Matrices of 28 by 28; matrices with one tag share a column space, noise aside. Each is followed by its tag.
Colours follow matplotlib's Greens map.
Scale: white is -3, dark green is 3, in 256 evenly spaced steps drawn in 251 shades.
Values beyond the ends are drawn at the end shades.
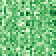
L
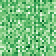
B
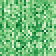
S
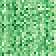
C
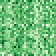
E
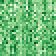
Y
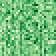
Y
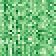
Y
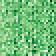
B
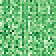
S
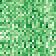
S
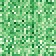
B
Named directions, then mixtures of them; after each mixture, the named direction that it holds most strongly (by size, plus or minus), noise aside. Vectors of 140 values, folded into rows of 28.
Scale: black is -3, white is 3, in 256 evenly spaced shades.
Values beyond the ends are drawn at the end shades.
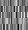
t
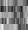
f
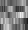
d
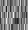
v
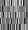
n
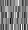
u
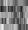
f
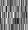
v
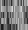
f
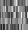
t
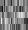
d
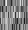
v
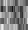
f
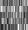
f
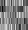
n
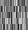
t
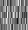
v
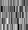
t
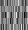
u
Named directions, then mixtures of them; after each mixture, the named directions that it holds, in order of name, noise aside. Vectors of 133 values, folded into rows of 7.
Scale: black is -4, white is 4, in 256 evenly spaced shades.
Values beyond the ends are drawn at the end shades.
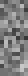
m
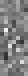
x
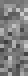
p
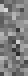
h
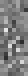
x.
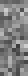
h, p.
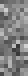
h, p.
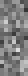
m, x.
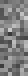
m, p.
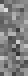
h.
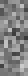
m.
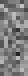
h, m.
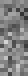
p.
